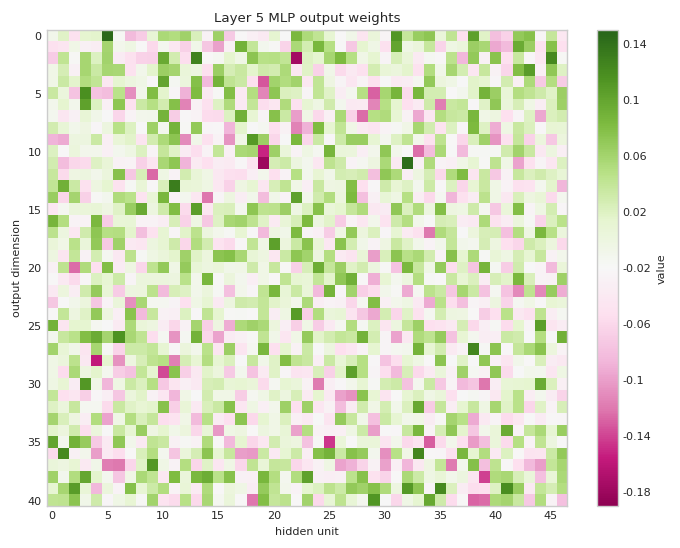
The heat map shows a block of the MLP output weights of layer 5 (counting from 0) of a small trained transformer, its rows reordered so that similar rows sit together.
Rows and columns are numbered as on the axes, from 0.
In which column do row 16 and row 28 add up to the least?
30
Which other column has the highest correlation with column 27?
26
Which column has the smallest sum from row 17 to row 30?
41
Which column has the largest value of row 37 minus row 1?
9
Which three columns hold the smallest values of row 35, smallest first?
25, 34, 38
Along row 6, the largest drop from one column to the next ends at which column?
12
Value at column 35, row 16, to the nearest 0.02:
0.02
